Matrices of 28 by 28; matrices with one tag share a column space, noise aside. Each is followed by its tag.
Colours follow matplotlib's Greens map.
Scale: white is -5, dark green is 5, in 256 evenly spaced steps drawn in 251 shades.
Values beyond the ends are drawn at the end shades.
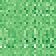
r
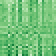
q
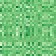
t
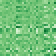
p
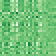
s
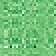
r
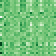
s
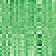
q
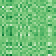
t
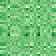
t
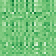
s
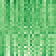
q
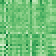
q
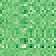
r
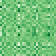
t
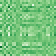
t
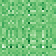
r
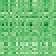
s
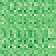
r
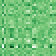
r
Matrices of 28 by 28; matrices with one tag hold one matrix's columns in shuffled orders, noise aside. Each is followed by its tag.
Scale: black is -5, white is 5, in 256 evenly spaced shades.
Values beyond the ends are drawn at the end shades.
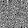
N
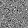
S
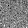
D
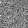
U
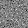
S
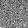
D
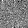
N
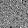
N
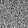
D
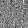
N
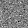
U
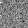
U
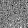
D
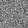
S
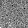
D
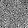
D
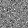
S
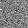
S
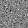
S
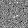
U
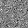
S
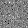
U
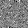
N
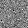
S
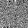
N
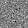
U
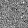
U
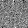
N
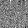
N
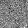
D
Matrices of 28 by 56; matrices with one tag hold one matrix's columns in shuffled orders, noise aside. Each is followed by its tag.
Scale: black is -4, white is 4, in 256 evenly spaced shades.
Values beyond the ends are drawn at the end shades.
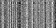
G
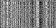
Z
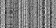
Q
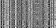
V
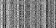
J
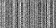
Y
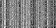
V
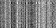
G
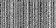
Y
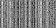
Z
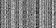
Q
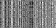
Z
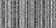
Z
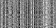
Q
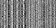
J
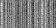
Y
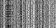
J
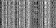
Z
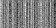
Y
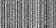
J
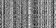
Q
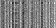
G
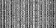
J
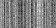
Y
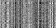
G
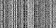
J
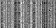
G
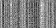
Y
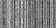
Z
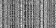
J
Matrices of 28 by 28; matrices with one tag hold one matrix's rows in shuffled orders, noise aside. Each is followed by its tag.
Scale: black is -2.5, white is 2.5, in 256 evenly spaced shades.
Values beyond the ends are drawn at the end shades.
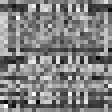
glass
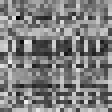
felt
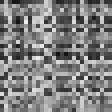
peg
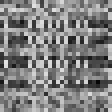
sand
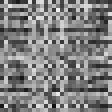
sand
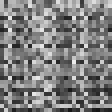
peg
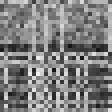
sand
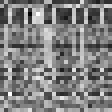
peg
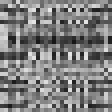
glass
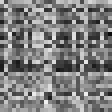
peg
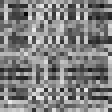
sand
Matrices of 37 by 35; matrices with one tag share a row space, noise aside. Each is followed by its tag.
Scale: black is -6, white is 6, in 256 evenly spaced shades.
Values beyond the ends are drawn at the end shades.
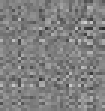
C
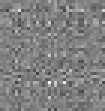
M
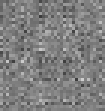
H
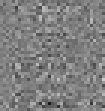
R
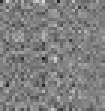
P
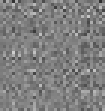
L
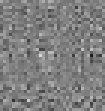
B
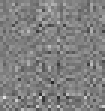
R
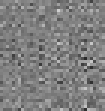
C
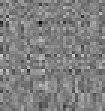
H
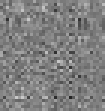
P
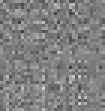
P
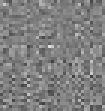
B
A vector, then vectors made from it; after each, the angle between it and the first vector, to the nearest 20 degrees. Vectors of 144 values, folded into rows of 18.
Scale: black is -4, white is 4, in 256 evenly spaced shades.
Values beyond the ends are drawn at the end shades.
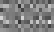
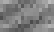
120 degrees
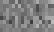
120 degrees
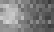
60 degrees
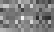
40 degrees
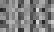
80 degrees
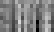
120 degrees
